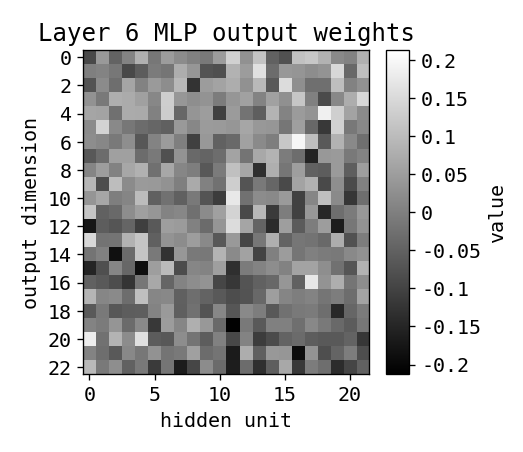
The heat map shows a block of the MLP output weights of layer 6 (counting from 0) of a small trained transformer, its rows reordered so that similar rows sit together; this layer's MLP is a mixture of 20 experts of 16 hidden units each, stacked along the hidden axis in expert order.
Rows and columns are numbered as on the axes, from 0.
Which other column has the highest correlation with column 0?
4
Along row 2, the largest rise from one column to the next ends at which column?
15
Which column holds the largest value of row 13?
0
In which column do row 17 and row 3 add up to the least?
18
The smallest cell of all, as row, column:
19, 11
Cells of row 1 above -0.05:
18
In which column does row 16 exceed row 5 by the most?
17
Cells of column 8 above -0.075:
20
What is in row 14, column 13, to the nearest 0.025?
-0.1
